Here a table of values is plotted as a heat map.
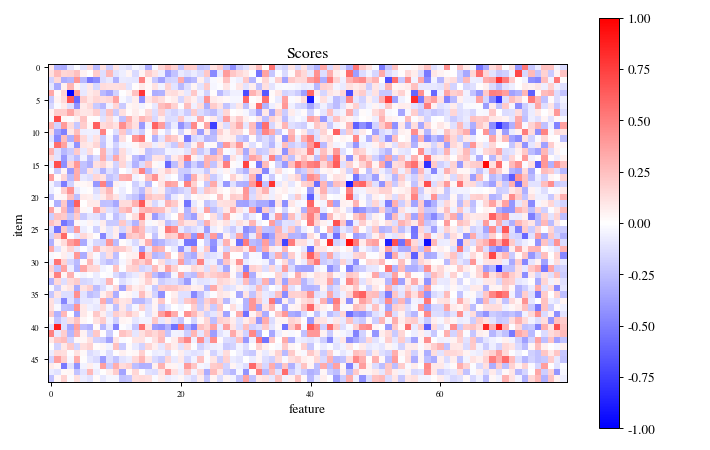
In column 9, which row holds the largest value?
27
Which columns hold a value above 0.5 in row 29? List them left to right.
14, 40, 68
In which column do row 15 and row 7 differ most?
67
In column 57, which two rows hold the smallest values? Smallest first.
5, 9
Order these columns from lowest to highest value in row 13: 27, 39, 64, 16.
16, 27, 39, 64
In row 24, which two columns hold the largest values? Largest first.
44, 40
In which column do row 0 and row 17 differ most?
47
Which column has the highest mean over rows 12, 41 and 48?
41
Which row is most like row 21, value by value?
11
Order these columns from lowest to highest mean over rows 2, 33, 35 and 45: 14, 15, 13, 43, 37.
13, 15, 37, 14, 43
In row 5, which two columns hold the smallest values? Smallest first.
40, 69
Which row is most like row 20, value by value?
19
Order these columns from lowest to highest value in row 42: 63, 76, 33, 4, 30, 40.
33, 30, 76, 40, 4, 63
